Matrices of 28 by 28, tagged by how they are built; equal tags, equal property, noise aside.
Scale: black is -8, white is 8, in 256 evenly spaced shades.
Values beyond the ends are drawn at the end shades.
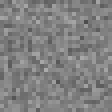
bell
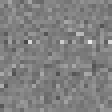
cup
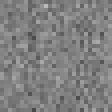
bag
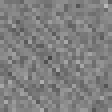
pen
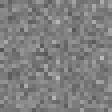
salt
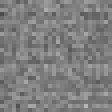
bag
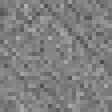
pen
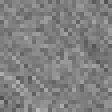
pen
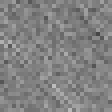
pen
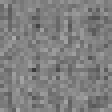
bag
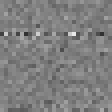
cup
